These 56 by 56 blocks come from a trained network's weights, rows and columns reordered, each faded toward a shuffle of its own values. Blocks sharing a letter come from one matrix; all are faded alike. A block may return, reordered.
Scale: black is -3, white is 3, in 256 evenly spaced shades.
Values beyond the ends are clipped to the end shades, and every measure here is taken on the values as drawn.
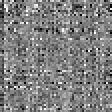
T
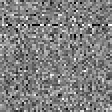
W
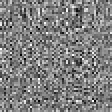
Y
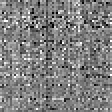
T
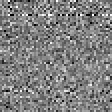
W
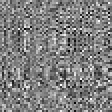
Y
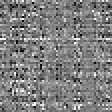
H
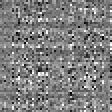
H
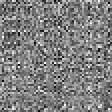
Y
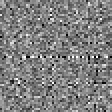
W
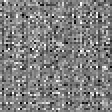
T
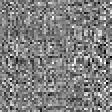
Y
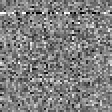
W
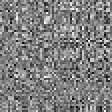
Y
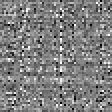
H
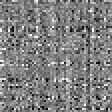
T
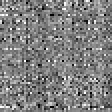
T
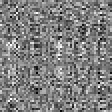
Y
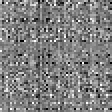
T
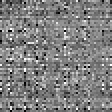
H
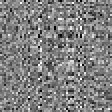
Y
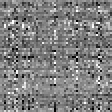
H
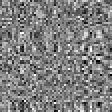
Y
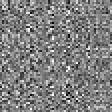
Y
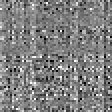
T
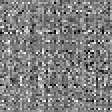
T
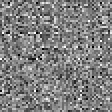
W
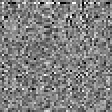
W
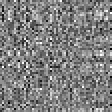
Y
